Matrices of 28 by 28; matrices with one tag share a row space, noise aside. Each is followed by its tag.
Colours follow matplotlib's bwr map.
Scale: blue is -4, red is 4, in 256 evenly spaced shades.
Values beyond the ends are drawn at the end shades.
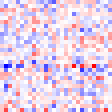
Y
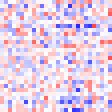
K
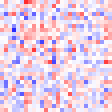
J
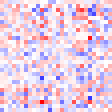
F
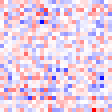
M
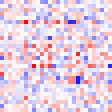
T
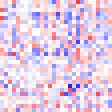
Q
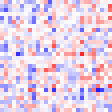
Y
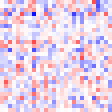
Y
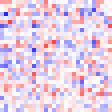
Y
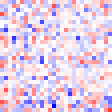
J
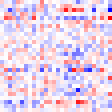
K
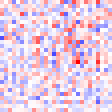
Q
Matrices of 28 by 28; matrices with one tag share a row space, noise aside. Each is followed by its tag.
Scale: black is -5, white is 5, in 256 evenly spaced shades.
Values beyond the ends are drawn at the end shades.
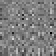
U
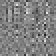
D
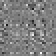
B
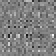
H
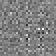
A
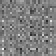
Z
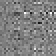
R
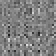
H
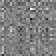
Z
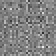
A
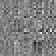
R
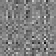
D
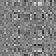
R
